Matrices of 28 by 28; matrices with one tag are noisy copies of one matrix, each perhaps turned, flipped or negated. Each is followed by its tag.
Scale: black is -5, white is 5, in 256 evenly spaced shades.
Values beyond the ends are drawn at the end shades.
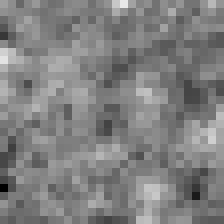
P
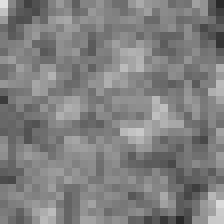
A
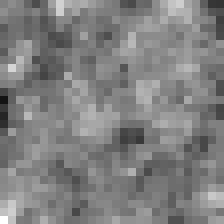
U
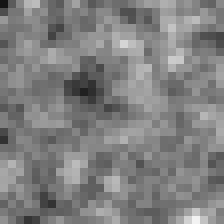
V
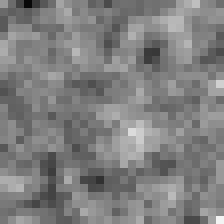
V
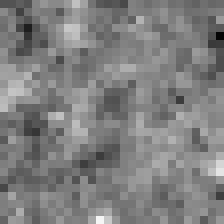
P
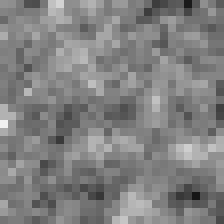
P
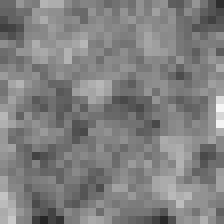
U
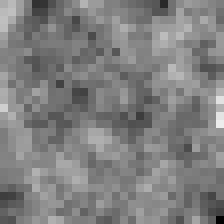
U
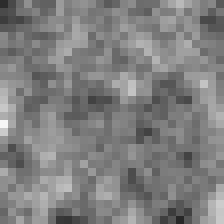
U
